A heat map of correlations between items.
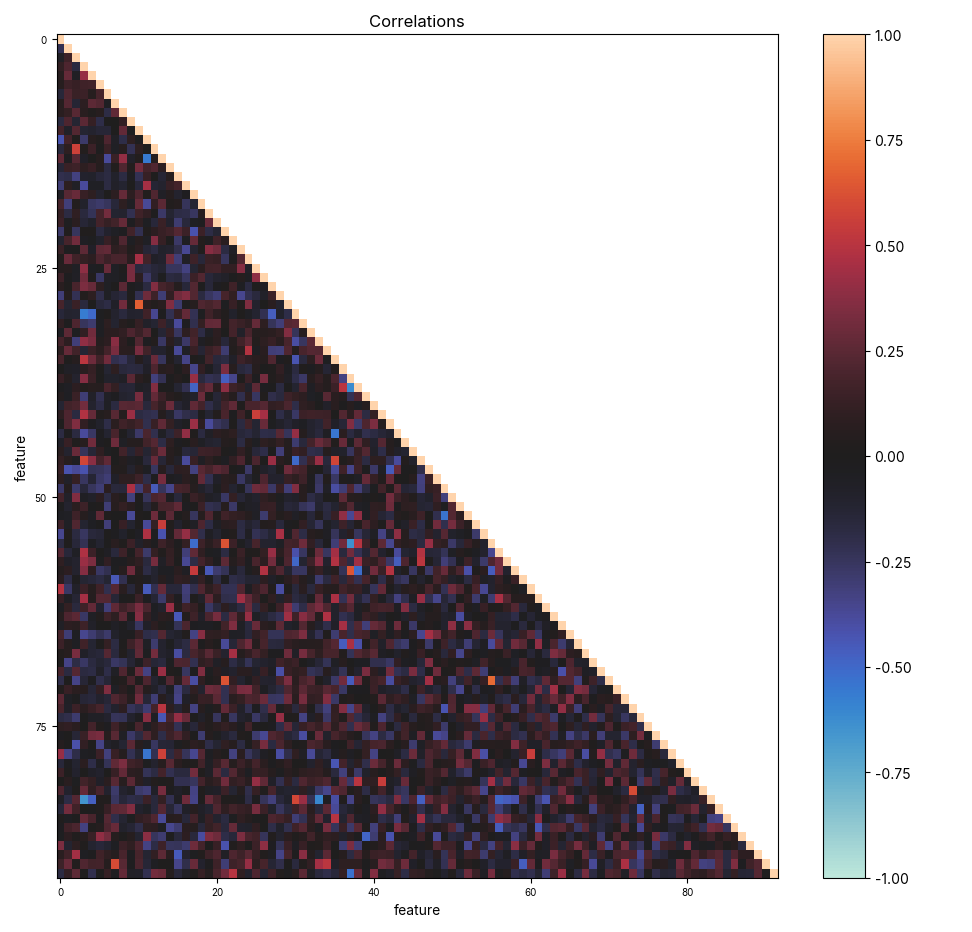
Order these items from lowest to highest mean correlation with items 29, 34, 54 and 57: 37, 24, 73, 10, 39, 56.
73, 37, 56, 39, 24, 10
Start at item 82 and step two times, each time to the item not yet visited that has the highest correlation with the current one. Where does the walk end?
13
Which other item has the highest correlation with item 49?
9
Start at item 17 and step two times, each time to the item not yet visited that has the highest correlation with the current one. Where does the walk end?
37
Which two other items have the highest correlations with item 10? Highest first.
29, 24
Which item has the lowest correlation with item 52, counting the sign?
49
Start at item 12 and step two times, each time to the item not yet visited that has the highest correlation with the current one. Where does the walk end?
89
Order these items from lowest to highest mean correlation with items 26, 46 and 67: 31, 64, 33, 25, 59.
59, 31, 64, 33, 25
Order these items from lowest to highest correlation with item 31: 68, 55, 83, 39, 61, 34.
61, 68, 39, 34, 55, 83
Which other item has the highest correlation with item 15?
74
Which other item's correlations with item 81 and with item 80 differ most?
38
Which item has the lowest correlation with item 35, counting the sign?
43
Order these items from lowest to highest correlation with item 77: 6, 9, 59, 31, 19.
19, 6, 31, 59, 9
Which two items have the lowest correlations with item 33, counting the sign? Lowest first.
83, 30
